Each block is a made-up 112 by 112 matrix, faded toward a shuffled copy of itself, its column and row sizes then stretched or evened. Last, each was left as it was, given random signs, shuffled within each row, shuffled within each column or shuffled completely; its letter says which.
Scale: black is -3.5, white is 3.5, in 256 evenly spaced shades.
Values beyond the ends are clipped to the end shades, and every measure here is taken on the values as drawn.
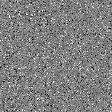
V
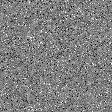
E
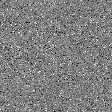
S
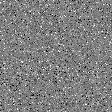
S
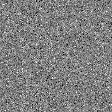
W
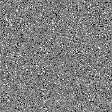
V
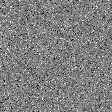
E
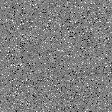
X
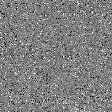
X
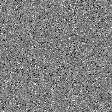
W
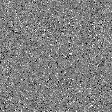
V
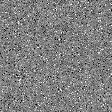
W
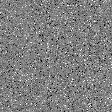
W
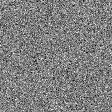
E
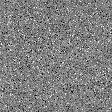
E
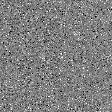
V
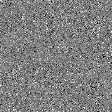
V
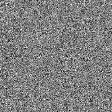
X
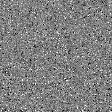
V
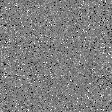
V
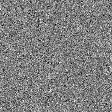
V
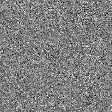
X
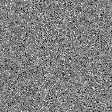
W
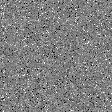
W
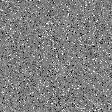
W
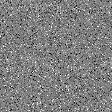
V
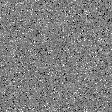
S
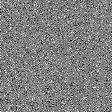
W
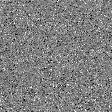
S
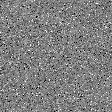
S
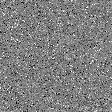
E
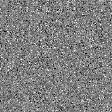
X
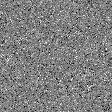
E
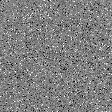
S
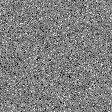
E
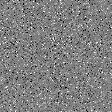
X
